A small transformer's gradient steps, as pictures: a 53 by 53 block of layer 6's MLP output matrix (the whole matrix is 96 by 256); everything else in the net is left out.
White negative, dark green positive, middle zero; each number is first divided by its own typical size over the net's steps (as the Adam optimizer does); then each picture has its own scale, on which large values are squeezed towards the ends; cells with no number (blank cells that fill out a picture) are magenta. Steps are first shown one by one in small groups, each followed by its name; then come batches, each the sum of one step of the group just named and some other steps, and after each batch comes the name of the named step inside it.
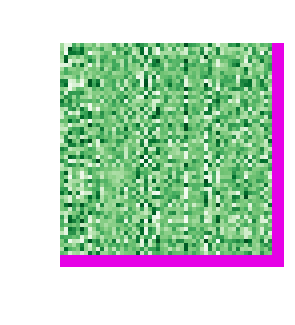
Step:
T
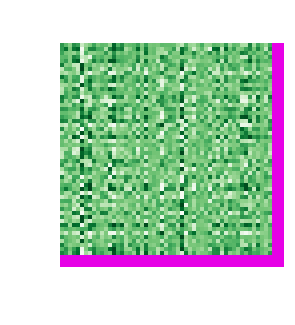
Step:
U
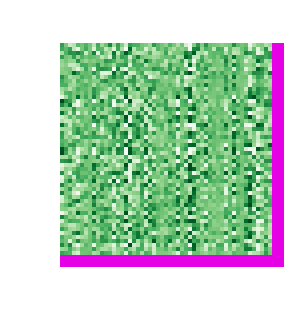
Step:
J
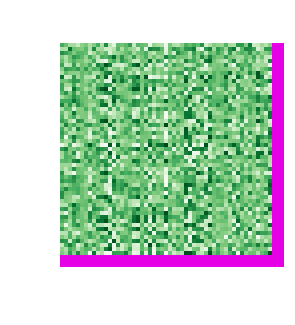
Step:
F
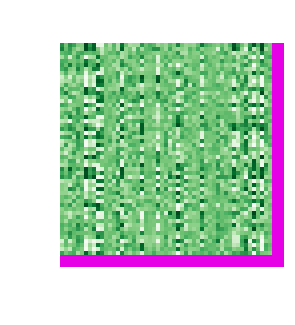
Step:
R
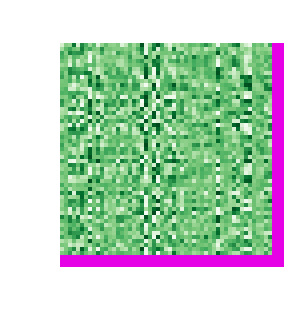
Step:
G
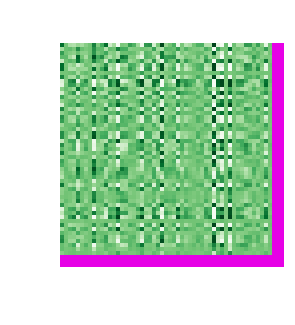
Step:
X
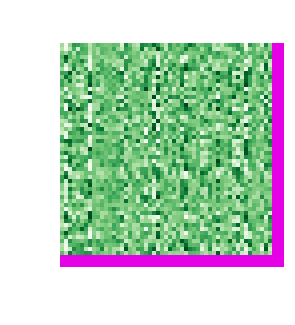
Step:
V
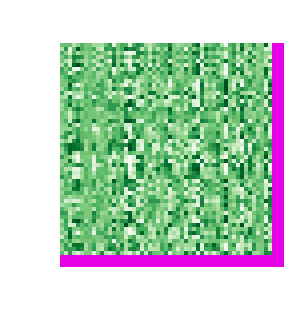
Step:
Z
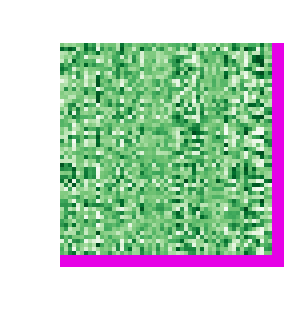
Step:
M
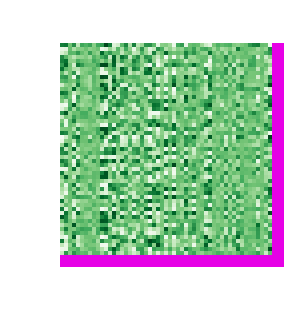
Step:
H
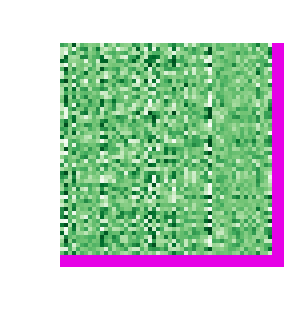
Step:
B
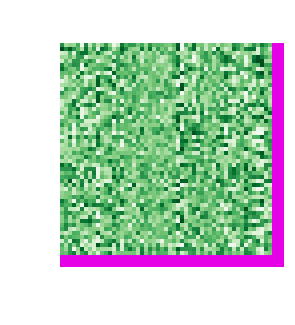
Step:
M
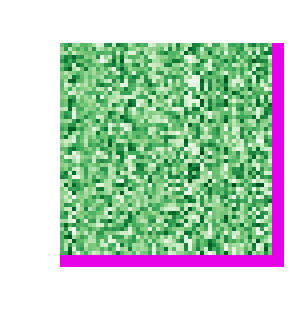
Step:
Z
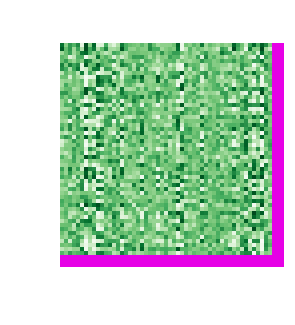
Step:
R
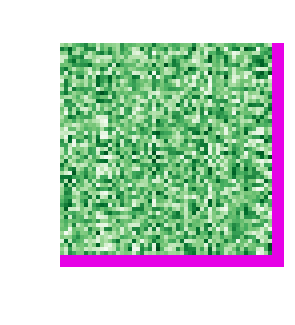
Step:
M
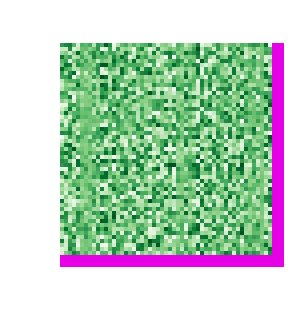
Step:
H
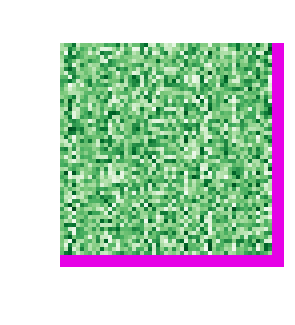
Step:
T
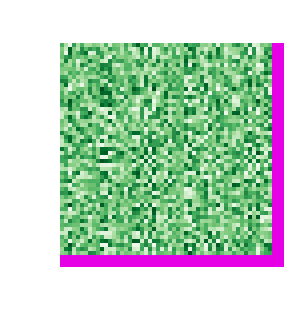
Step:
T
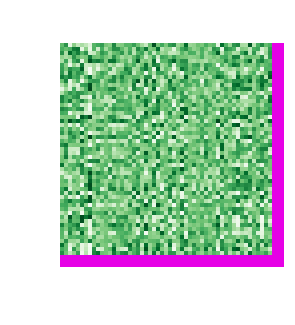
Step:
U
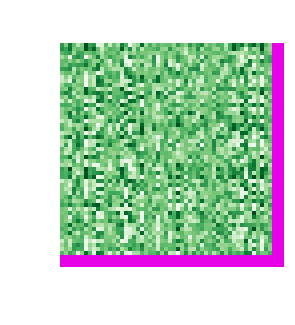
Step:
R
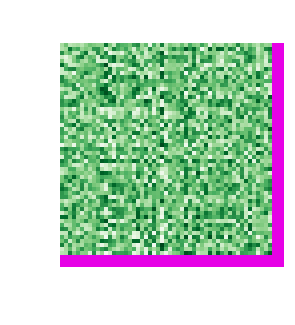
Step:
F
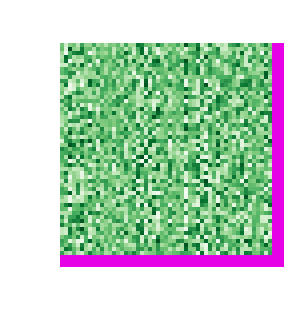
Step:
T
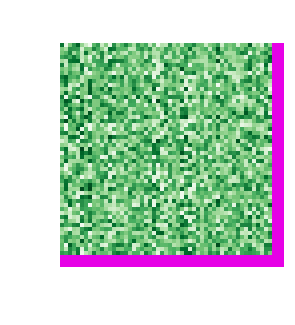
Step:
U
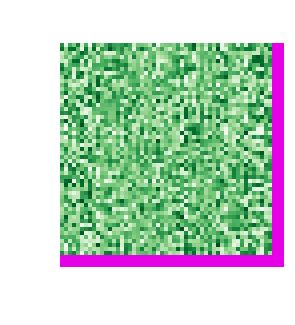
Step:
M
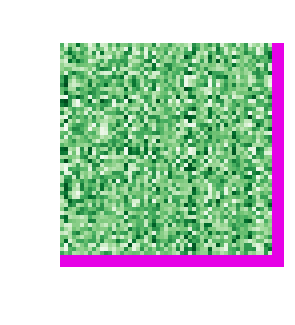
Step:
J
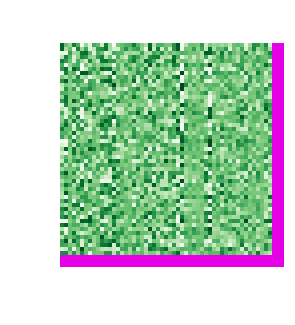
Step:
B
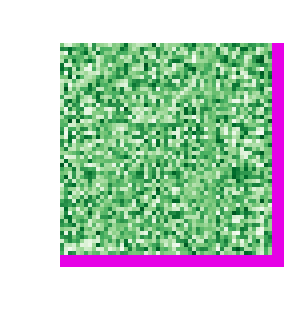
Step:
M
